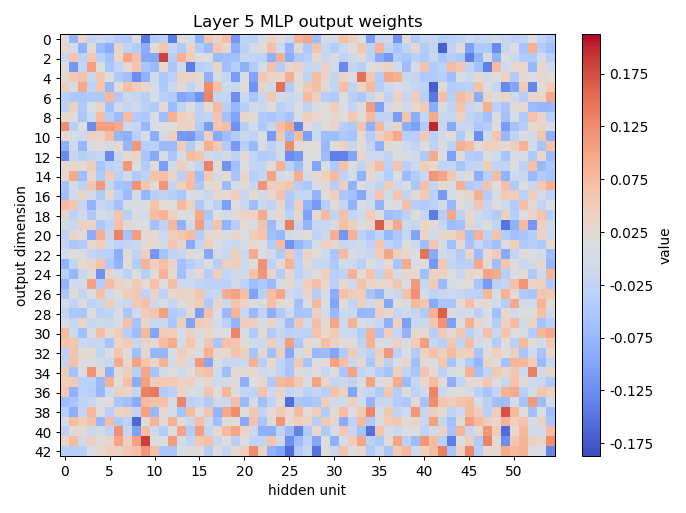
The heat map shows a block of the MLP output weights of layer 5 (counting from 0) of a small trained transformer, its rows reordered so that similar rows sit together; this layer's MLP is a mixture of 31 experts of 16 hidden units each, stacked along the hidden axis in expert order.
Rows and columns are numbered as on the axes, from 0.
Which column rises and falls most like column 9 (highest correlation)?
19
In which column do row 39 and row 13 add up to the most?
24
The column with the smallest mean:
43
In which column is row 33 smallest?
16
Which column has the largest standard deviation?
41
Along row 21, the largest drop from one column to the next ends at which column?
25
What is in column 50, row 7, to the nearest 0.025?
0.025
